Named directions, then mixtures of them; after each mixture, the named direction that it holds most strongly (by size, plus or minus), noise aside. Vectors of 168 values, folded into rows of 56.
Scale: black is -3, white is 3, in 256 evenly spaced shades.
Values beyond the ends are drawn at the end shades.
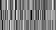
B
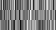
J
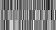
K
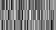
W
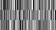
J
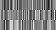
K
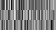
W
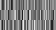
W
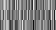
K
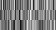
J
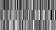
K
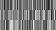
K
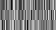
W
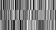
J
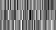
W
